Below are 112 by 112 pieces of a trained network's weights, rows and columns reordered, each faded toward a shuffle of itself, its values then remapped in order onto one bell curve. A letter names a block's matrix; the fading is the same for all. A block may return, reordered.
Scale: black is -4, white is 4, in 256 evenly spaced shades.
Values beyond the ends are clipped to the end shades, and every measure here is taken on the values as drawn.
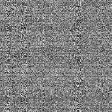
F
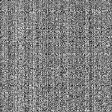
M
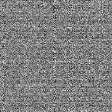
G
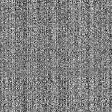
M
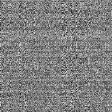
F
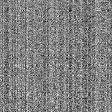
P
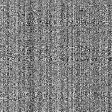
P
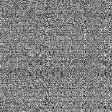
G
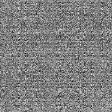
F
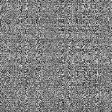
G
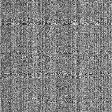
M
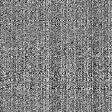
M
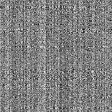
P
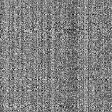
M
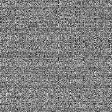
G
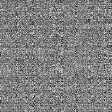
F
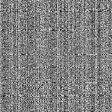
M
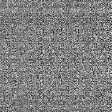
G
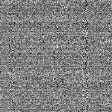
F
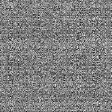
F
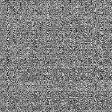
G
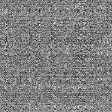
G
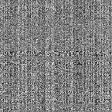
P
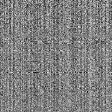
P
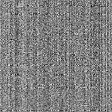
P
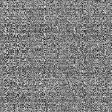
F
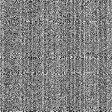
M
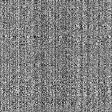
P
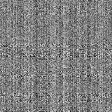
M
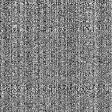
P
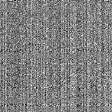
P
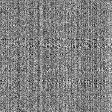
P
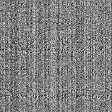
P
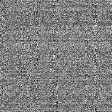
G
